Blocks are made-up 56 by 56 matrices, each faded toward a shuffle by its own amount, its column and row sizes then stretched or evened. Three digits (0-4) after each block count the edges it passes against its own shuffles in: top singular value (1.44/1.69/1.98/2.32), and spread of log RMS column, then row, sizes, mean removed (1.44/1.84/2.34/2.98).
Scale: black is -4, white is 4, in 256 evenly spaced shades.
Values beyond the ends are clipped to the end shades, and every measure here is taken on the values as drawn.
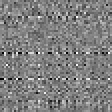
4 1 3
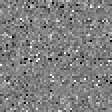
0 0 2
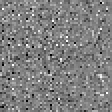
0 2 0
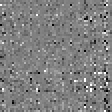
1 3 2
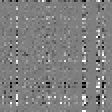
4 4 3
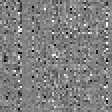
0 4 1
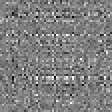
4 2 3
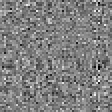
3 2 1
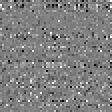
3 0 3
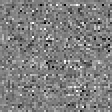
1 2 3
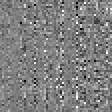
2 4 0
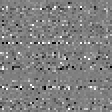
2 1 4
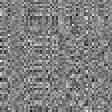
4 4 1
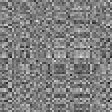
4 2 2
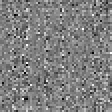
0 3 1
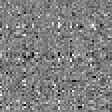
3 2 2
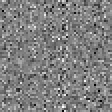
2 3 0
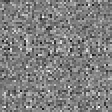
1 1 2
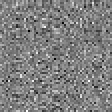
3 0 0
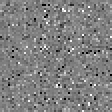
0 2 1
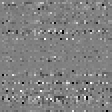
1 1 4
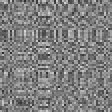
4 2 2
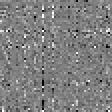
1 3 2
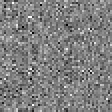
2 1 0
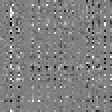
3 4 3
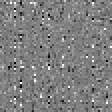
1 3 1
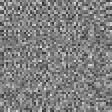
4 1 2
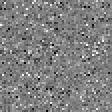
0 1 1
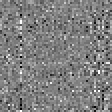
3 3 1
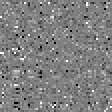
2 1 1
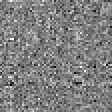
2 0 1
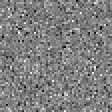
0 0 0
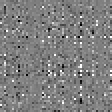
3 3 2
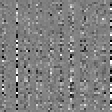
4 4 1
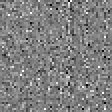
1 2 0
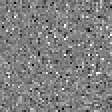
0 1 0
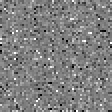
0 1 1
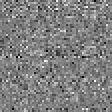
2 0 2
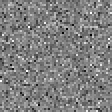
1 0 0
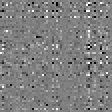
3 3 3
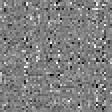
2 3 2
